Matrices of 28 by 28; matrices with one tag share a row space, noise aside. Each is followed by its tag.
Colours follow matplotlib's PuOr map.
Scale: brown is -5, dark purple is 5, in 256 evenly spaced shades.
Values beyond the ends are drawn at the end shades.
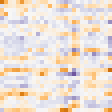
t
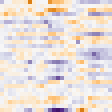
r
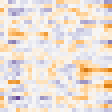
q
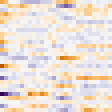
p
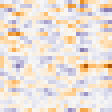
q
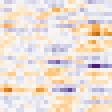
r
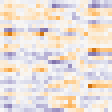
r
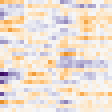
p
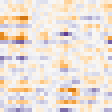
t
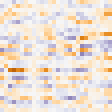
q
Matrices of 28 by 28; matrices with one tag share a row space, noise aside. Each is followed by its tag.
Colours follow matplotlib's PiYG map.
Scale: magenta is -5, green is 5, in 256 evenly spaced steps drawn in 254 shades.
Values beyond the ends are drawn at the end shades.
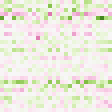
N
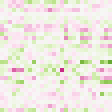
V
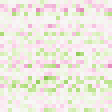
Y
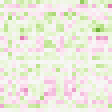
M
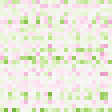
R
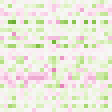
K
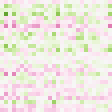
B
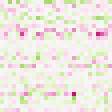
M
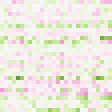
V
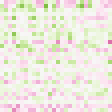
B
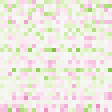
Y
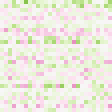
Y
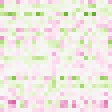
K
